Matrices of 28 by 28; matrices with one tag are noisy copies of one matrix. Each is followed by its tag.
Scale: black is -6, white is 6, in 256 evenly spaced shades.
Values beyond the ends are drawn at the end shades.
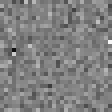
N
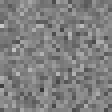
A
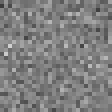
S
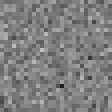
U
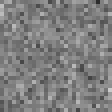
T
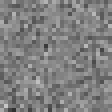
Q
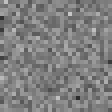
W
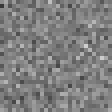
S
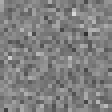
A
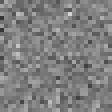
W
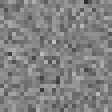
A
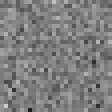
Q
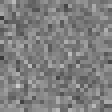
W
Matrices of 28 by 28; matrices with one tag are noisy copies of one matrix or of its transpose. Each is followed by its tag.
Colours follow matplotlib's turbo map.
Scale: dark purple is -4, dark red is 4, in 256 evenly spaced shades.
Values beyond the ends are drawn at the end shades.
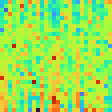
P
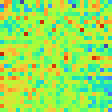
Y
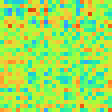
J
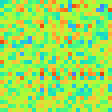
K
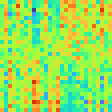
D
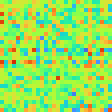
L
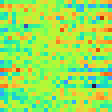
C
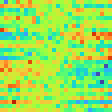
D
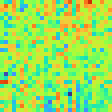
Y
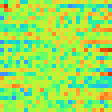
C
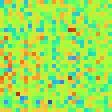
K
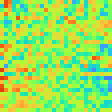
Y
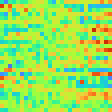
C
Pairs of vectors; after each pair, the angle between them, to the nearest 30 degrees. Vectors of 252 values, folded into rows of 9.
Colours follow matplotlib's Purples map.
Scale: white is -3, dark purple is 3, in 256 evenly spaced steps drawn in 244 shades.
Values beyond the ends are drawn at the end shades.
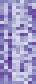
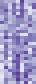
150 degrees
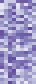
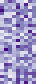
120 degrees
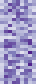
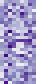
60 degrees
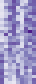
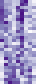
150 degrees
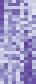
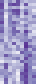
30 degrees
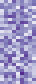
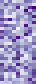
150 degrees
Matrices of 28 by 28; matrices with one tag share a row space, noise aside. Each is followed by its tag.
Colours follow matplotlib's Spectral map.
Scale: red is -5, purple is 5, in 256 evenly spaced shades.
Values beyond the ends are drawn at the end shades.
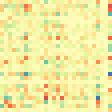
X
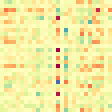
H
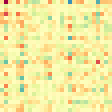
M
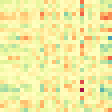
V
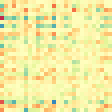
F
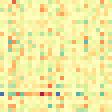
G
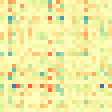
G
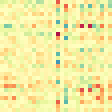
H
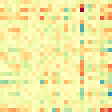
V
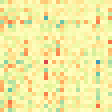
X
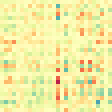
H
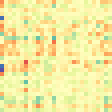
F
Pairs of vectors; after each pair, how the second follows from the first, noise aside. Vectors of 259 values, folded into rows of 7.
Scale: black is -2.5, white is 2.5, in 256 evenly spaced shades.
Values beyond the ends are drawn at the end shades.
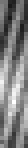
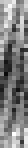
wrapped around.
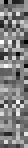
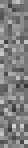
wrapped around, shrunk.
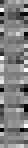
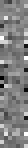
reversed, negated, partly zeroed.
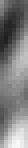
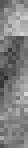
wrapped around, shrunk.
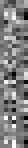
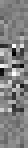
reversed, negated, partly zeroed.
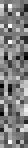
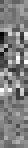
reversed, negated, partly zeroed.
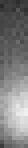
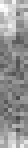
wrapped around, partly zeroed.
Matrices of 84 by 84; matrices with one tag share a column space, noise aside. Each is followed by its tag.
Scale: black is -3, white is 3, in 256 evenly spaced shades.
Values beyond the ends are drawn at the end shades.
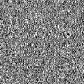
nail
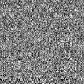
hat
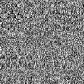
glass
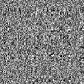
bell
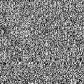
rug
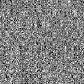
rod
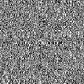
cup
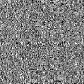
cup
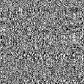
bell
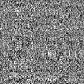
hat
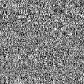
glass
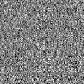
hat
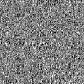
cup
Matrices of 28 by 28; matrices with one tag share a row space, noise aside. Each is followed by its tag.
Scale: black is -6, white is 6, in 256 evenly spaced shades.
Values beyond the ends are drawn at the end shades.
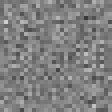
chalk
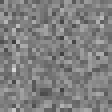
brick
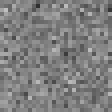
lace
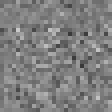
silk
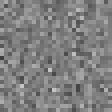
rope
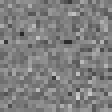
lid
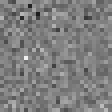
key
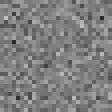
brick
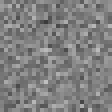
silk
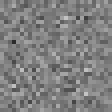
key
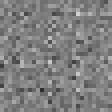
rope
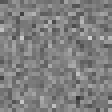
rope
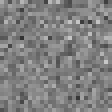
lid
